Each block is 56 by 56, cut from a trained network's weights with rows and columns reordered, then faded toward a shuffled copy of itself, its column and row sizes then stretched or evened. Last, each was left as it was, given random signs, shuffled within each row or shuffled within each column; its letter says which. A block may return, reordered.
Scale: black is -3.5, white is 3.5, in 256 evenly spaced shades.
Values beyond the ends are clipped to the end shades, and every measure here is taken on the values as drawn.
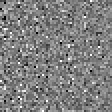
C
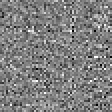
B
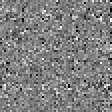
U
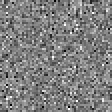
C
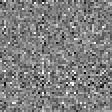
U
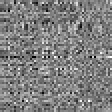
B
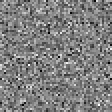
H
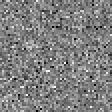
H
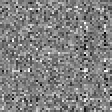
U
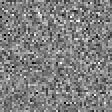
H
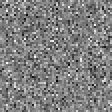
C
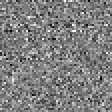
H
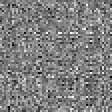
B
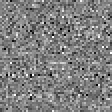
H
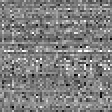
B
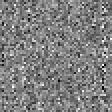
C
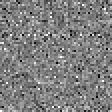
H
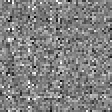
U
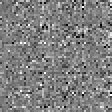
U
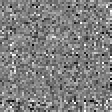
U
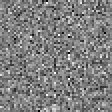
C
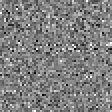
H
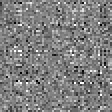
B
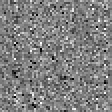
C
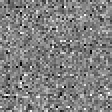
U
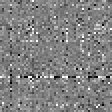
U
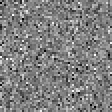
C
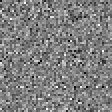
H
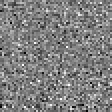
H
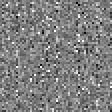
C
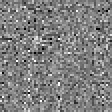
U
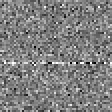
H
